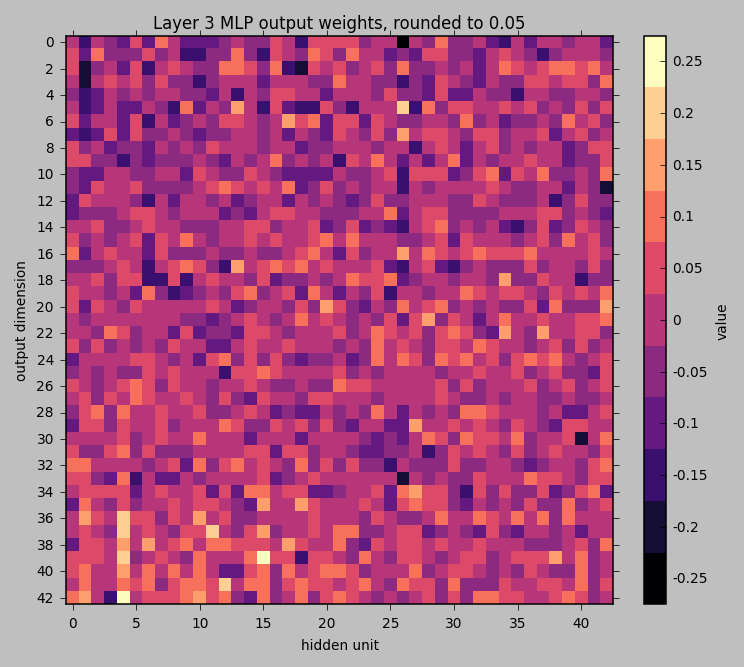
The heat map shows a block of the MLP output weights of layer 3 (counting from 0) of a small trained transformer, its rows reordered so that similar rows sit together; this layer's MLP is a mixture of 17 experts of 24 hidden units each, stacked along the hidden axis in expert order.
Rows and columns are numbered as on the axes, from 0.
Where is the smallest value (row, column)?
0, 26
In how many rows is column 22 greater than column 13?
18
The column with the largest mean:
4
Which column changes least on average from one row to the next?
33
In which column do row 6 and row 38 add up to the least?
23
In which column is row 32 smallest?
25
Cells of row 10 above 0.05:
3
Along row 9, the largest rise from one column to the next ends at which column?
22
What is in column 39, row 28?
-0.1
